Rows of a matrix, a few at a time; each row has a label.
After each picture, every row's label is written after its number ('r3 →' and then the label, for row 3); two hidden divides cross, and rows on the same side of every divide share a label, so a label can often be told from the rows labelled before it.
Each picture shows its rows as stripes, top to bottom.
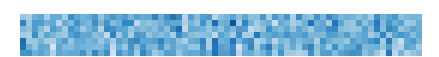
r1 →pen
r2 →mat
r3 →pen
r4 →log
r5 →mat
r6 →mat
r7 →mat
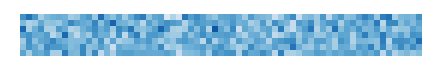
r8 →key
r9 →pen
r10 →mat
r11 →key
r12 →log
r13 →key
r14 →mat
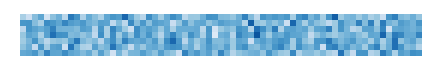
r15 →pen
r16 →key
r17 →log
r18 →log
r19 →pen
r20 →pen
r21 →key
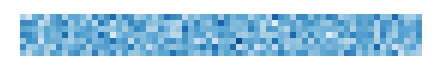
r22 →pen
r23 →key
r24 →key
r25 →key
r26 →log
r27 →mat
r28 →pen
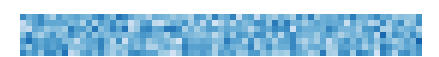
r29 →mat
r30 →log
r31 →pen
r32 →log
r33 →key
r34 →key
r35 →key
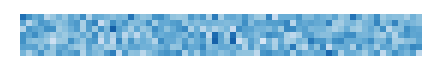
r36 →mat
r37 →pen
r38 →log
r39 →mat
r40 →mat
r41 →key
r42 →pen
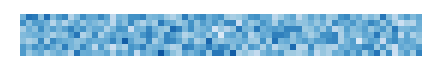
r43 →key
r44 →mat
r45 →log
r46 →pen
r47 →pen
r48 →key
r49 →mat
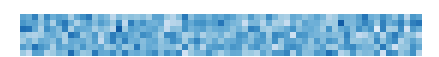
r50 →key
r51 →key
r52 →key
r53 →pen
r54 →pen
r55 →key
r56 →pen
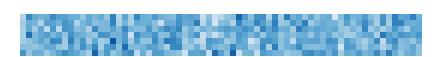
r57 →log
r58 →log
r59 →pen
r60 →log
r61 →pen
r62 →pen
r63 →mat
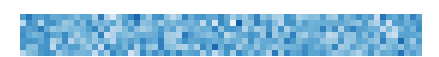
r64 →key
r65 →log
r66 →mat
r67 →key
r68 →key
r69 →mat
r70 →log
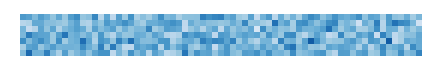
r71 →mat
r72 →pen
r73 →pen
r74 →key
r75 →mat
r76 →log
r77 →key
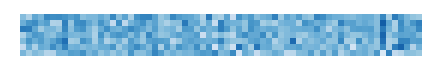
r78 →log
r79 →key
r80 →key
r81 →log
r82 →key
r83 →log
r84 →mat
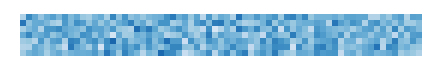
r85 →log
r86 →mat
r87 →log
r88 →key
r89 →pen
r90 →pen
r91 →pen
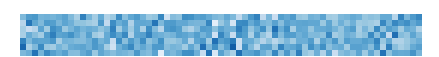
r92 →key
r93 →log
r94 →pen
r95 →log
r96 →mat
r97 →mat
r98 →log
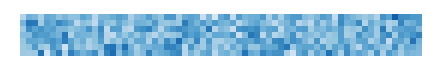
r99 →log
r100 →key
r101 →log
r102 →key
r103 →log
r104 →pen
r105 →pen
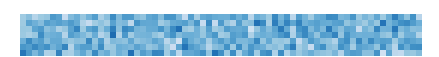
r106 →pen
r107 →log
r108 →pen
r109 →pen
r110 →key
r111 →key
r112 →mat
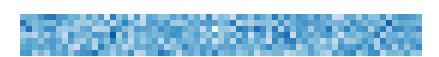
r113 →log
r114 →mat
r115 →log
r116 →pen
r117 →log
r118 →key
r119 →mat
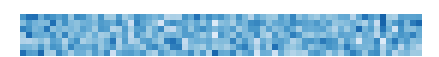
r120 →key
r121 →log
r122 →key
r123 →log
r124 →pen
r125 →pen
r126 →mat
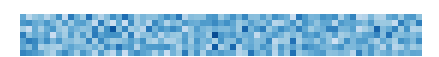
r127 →pen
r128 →key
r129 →pen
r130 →mat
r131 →key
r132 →mat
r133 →key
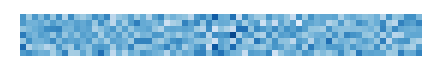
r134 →mat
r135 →key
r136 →log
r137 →mat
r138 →log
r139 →mat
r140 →key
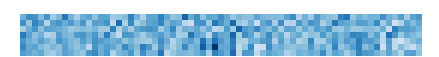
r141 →key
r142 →mat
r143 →log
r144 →mat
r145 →mat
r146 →mat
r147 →mat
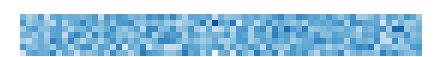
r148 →pen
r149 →mat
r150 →log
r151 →pen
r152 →pen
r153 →key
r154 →log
